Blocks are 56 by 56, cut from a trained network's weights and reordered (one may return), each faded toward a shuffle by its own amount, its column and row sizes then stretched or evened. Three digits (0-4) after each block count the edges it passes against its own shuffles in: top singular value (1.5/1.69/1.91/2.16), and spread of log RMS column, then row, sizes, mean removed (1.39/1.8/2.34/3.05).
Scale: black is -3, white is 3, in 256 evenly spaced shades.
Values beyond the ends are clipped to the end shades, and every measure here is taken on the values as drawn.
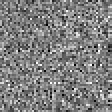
1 0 2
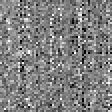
1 3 2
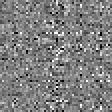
0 3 3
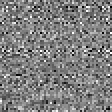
3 0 3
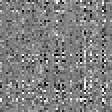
3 4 3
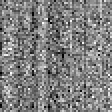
2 1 1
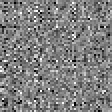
0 3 2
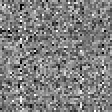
0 2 0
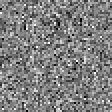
0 1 0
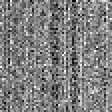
3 2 1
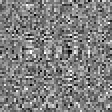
3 2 1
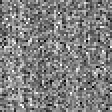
0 0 0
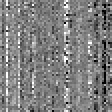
4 4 0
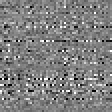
2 1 4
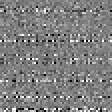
3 1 4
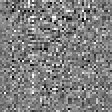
1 3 2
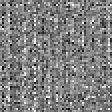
1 2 2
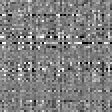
2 0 4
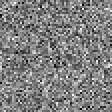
1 0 0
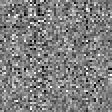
1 2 2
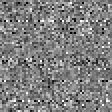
0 1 3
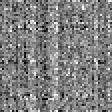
3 1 3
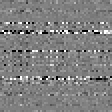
3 0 4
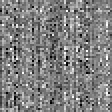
3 3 2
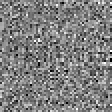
2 2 0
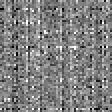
3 2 3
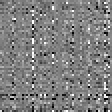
1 4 2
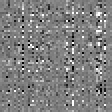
0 4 3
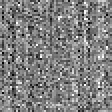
1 2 0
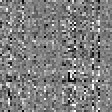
0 4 1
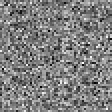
2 0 0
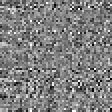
3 1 3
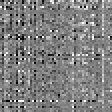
3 3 4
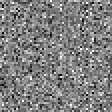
0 3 0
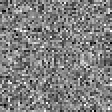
0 0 1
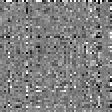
3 3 3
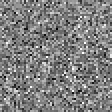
0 0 0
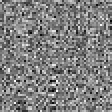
3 1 1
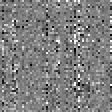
0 4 2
